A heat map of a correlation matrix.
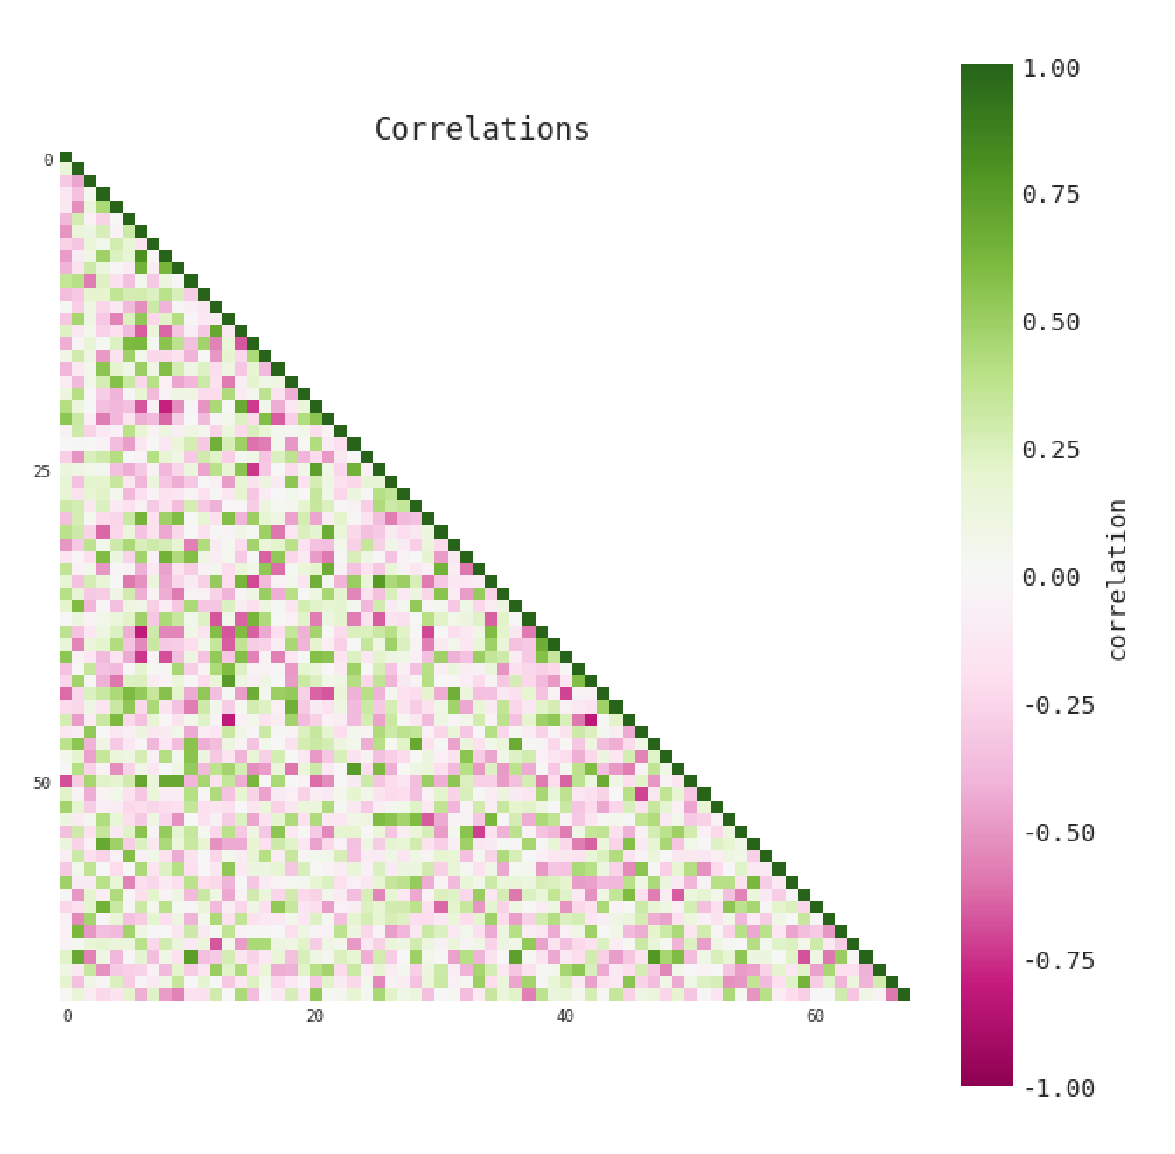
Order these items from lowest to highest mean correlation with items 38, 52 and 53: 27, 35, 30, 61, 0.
30, 61, 35, 27, 0
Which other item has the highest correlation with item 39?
38
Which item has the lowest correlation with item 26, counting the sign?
29
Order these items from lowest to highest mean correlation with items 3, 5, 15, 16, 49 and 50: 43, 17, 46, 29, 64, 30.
30, 64, 46, 17, 29, 43
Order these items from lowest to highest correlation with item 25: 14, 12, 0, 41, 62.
62, 0, 41, 12, 14
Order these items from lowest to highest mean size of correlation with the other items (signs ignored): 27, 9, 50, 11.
27, 11, 9, 50
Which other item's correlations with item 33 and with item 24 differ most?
21
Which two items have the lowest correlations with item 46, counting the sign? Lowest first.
51, 48
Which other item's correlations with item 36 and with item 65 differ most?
64
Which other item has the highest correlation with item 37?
15
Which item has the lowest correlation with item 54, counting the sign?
33
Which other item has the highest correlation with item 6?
8
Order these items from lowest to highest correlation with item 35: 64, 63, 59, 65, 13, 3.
13, 3, 65, 64, 63, 59
